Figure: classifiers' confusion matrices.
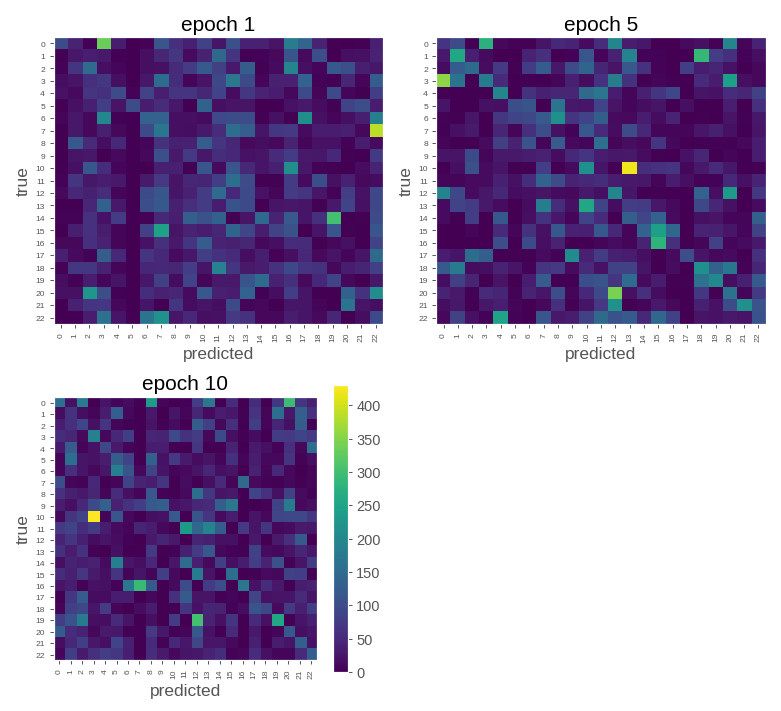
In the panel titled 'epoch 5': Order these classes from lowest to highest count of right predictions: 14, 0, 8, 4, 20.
0, 14, 8, 20, 4
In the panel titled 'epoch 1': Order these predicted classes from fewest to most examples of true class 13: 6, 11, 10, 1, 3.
1, 11, 10, 6, 3
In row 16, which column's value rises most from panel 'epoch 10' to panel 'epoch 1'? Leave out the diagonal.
10
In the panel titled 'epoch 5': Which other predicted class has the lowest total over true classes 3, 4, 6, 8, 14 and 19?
17
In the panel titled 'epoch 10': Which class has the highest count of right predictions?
19
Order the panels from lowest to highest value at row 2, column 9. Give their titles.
epoch 10, epoch 1, epoch 5
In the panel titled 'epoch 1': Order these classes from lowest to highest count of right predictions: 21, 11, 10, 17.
21, 17, 11, 10
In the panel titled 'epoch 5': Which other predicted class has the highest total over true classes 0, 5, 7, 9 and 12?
20
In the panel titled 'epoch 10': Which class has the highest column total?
12
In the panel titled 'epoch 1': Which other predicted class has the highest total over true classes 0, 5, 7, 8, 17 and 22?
3
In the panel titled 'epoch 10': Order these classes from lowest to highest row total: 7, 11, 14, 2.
7, 2, 14, 11
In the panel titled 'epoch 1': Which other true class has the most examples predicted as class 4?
14
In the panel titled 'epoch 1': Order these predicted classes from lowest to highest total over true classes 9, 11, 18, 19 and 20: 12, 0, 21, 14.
0, 21, 14, 12
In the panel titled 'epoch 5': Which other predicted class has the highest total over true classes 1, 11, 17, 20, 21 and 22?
12
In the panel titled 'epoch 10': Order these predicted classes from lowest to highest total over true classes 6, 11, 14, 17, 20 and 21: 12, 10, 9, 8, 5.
9, 10, 8, 12, 5
